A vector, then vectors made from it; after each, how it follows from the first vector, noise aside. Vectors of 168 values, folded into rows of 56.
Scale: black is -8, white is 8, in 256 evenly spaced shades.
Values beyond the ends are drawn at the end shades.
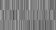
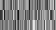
negated, scaled up.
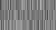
wrapped around, negated.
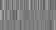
partly zeroed.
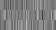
reversed.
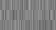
shrunk.
